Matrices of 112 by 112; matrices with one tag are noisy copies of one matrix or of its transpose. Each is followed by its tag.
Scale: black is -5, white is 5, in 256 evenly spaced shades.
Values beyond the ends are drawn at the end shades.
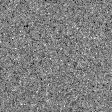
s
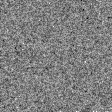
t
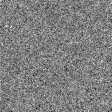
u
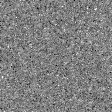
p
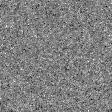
u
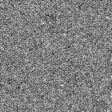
t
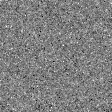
u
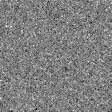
u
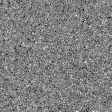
t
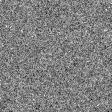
u
